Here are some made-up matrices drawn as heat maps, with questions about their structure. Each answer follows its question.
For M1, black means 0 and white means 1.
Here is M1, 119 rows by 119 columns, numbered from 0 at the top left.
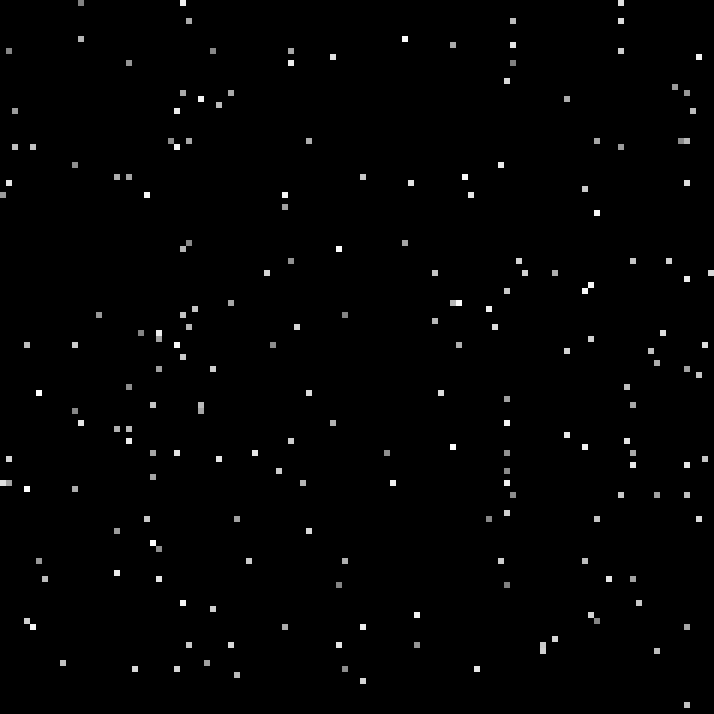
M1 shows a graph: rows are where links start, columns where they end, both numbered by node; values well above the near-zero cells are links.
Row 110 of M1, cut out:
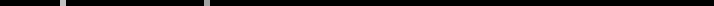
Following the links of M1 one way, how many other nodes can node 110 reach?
11
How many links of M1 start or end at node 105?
5
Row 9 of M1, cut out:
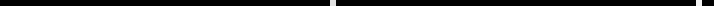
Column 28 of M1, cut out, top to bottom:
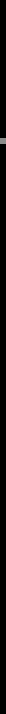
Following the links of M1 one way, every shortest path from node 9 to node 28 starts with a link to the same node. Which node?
node 55
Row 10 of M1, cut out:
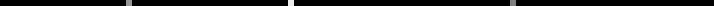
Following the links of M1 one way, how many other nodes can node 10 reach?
8
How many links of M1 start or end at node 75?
9
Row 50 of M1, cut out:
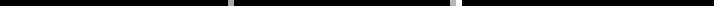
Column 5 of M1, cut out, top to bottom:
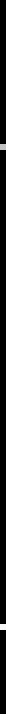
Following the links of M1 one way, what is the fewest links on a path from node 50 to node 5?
4
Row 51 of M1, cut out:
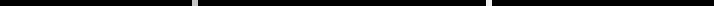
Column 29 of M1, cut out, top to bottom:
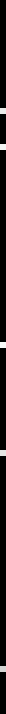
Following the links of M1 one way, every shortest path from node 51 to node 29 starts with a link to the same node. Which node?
node 32
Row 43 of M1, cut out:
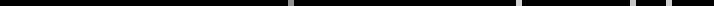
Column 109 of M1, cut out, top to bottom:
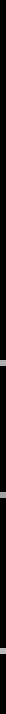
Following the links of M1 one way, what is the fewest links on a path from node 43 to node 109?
4
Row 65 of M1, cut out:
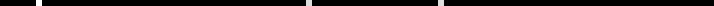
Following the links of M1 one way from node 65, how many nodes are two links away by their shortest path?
7
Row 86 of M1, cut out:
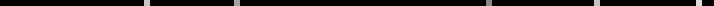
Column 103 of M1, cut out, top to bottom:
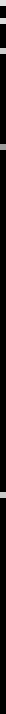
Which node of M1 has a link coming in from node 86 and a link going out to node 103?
node 24
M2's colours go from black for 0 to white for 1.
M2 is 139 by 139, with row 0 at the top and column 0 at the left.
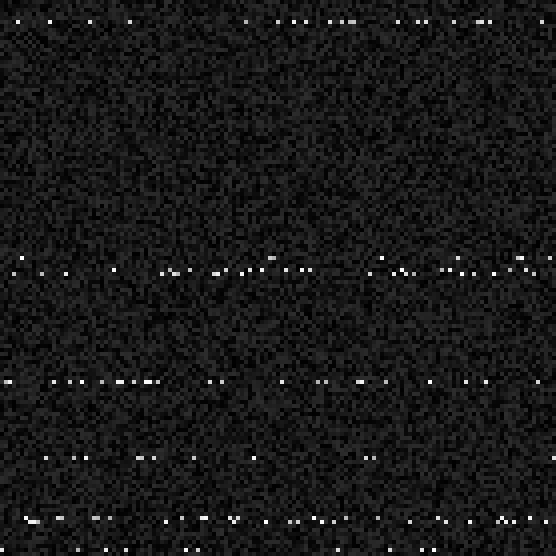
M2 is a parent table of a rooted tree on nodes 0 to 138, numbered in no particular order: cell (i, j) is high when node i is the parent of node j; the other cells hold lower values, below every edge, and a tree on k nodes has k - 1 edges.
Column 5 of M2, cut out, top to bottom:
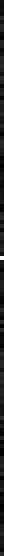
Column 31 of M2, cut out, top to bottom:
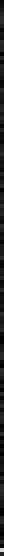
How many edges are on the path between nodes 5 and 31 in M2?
3
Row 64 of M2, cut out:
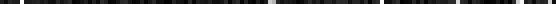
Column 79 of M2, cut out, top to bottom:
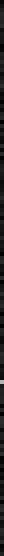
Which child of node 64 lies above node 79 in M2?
95
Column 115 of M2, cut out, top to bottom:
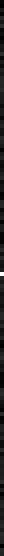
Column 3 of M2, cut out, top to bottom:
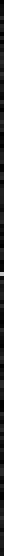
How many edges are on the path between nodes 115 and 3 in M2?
2
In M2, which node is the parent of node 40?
68
